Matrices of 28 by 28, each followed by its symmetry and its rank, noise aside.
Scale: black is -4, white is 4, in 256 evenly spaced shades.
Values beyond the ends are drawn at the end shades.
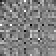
symmetric, rank four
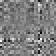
no symmetry, rank three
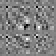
symmetric, rank three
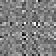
antisymmetric, rank four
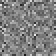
no symmetry, rank six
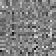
no symmetry, rank six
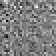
antisymmetric, rank six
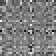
no symmetry, rank four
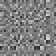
antisymmetric, rank four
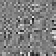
antisymmetric, rank four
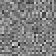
antisymmetric, rank four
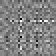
no symmetry, rank three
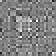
symmetric, rank three
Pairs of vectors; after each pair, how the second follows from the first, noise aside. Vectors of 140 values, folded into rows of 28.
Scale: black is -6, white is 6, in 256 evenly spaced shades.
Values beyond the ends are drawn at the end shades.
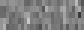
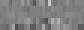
wrapped around, negated, partly zeroed.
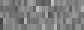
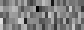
negated, scaled up.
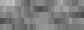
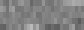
wrapped around, negated, partly zeroed.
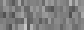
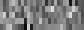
negated, scaled up.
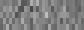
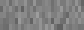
reversed, shrunk.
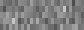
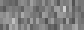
copied.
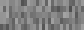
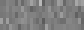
reversed, negated, partly zeroed.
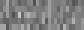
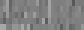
partly zeroed.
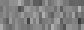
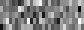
negated, scaled up.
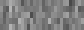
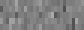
reversed, negated, partly zeroed.
